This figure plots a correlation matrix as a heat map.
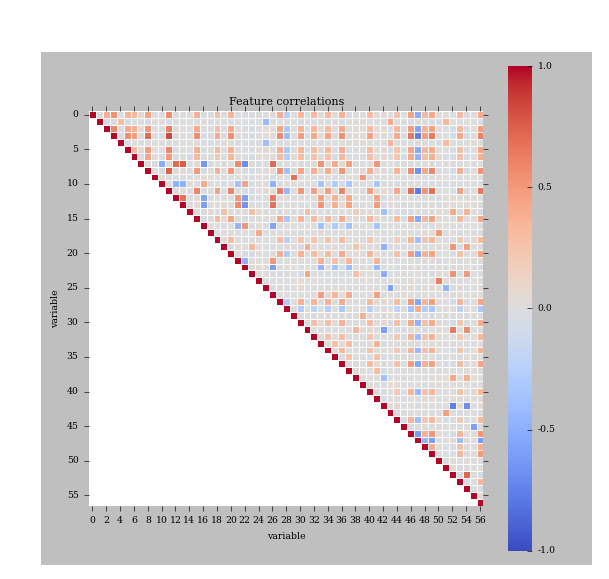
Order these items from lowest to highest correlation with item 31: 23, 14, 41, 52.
41, 14, 23, 52
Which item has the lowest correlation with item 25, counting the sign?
43
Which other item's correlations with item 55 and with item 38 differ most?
45
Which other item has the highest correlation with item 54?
52
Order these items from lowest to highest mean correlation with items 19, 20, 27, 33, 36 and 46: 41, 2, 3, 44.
41, 44, 2, 3
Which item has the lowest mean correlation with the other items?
47
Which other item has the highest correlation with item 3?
11
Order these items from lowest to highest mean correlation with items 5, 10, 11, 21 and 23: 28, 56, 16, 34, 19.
28, 16, 19, 34, 56
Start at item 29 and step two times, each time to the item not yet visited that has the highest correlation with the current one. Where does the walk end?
39
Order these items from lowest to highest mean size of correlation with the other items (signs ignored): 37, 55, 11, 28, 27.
55, 37, 28, 27, 11
